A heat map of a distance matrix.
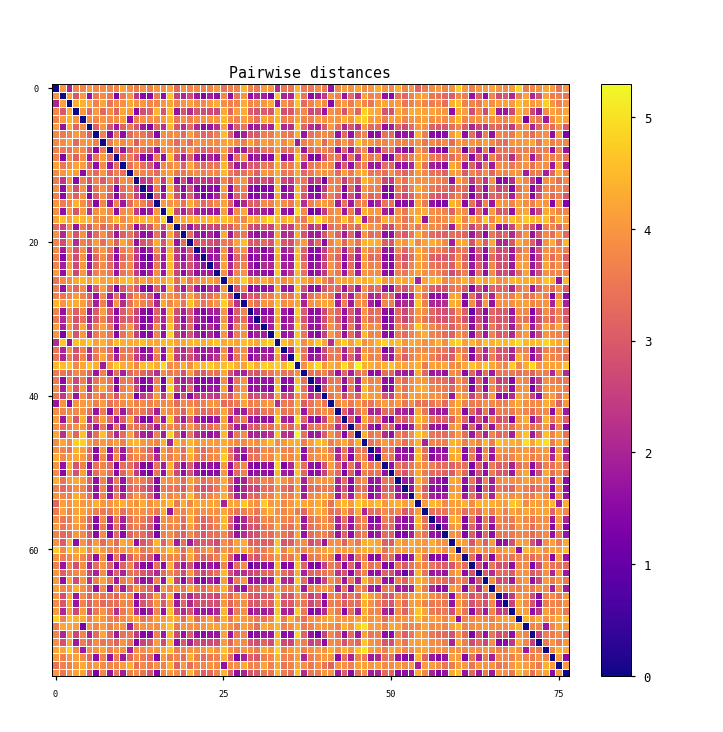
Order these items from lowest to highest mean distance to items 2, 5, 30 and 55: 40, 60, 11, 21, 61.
21, 61, 40, 11, 60
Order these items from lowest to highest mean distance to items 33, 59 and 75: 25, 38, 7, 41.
41, 25, 38, 7
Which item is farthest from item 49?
33
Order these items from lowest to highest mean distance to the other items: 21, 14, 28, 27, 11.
14, 21, 27, 28, 11
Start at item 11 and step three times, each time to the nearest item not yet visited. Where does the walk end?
73
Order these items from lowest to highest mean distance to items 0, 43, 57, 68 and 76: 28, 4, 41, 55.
28, 41, 55, 4
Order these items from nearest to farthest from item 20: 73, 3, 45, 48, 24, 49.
3, 24, 49, 45, 73, 48
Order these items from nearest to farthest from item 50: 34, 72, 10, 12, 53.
34, 12, 72, 10, 53
